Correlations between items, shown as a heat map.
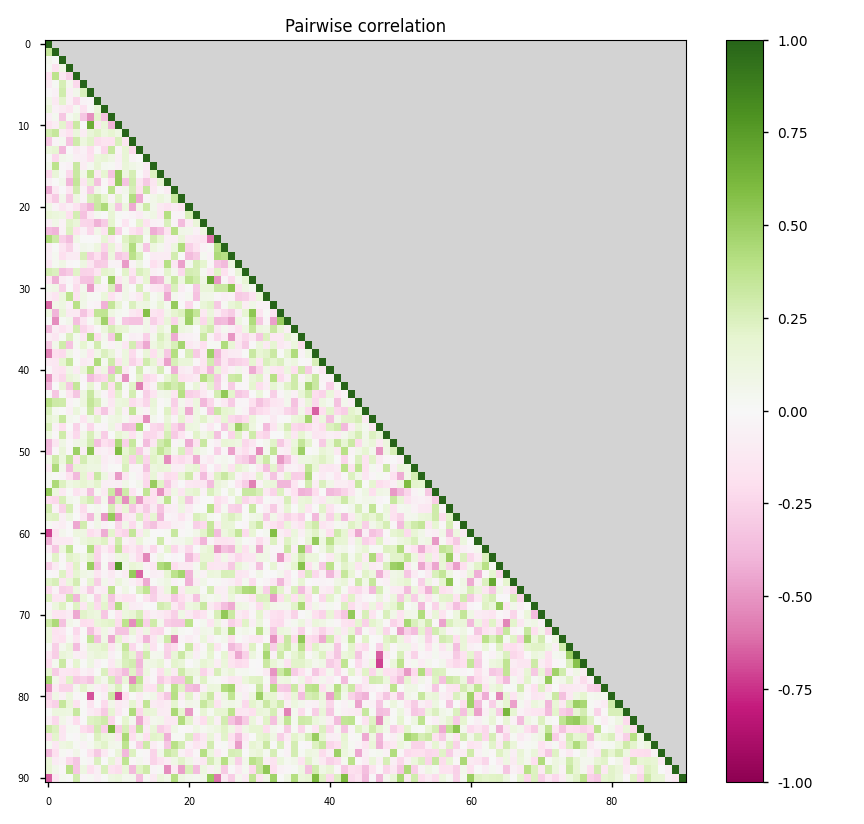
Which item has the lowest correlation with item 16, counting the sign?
55
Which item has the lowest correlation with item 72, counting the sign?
50
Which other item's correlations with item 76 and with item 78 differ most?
47
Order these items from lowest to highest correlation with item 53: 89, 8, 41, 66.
66, 41, 89, 8
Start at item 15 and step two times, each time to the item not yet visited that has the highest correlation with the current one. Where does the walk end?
51
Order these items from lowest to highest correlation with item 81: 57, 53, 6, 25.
57, 6, 53, 25
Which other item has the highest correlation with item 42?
90
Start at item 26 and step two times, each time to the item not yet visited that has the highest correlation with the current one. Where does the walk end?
80
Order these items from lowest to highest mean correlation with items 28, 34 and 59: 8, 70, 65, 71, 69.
65, 69, 70, 71, 8
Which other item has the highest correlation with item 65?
82
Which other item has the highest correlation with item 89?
31
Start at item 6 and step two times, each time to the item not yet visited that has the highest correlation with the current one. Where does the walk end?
64
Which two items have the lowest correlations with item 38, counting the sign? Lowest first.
45, 0
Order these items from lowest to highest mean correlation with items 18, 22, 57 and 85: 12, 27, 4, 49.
27, 12, 49, 4
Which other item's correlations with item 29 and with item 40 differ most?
23
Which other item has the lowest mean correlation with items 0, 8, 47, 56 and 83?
32
